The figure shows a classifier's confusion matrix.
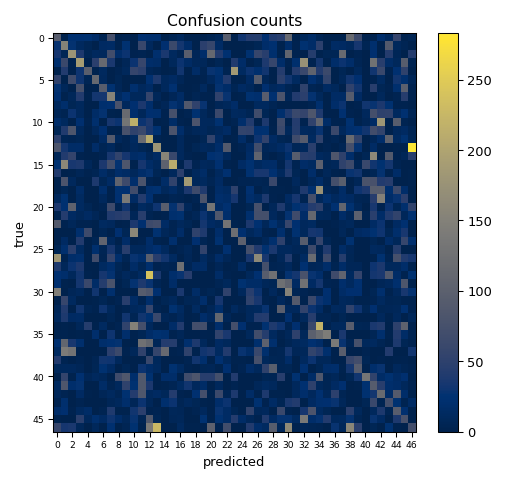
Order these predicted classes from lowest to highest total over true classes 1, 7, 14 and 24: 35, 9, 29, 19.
35, 19, 9, 29
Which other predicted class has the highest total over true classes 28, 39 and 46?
12
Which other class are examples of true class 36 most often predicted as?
11
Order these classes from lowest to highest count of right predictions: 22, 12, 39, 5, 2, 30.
39, 5, 22, 30, 2, 12
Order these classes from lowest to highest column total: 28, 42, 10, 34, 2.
28, 2, 10, 42, 34
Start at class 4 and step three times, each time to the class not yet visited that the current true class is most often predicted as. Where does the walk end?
42
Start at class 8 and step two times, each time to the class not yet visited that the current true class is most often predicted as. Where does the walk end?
37
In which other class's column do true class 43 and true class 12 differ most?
38
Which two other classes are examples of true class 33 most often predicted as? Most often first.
21, 13
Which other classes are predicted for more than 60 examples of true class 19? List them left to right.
9, 33, 42
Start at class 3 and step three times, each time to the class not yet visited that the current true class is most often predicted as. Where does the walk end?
30
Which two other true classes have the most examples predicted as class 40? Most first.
17, 15
